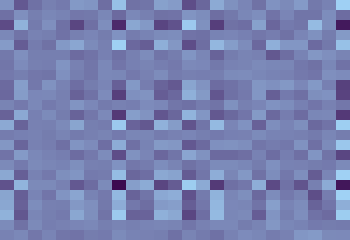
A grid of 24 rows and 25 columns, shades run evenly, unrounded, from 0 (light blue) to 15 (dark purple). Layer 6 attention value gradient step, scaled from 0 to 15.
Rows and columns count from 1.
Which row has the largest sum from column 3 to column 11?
3
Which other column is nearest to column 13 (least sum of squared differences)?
1
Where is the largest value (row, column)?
19, 9
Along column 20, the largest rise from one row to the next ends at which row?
6
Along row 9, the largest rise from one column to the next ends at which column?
25
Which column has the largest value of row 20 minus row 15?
23
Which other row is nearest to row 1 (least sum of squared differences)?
15
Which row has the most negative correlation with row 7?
4
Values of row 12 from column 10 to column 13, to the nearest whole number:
4 5 9 8
